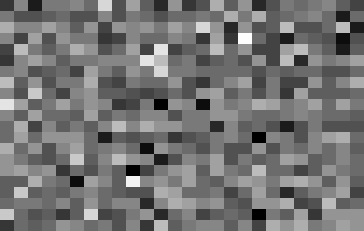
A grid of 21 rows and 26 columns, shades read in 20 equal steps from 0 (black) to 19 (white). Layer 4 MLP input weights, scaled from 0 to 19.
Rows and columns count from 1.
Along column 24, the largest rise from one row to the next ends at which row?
13
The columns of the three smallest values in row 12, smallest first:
21, 16, 3
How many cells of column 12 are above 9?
10
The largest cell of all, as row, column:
4, 18
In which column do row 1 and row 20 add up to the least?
19
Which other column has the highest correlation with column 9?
15
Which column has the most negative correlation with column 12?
1
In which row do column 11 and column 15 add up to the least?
14
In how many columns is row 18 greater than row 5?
11
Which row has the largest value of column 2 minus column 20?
5
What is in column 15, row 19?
10
